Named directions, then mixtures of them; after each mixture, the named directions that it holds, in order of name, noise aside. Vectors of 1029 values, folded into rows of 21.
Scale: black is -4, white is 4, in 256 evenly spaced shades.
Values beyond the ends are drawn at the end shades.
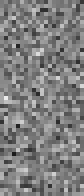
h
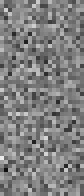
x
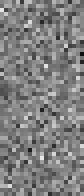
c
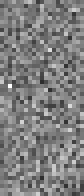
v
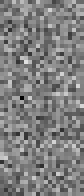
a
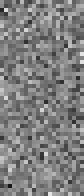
c, x.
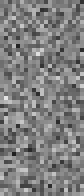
h.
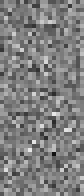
c, x.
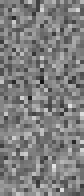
a, h, v.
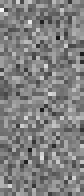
c.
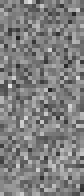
c, v.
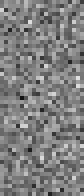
a, c, h.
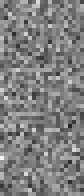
a, h, x.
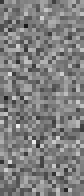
a, h, x.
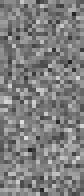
h, v.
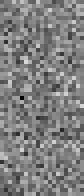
a.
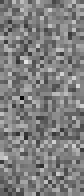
a.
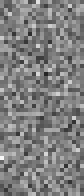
a, x.
